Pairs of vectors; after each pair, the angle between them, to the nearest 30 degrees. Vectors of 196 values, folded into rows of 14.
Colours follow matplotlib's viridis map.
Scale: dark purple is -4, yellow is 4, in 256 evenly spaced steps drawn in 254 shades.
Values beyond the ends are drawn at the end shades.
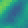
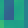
90 degrees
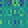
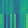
90 degrees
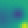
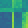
60 degrees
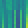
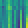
30 degrees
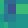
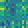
60 degrees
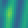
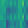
120 degrees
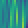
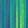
60 degrees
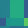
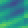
120 degrees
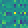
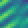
90 degrees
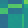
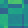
150 degrees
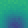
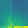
150 degrees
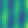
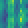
150 degrees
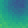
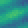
90 degrees
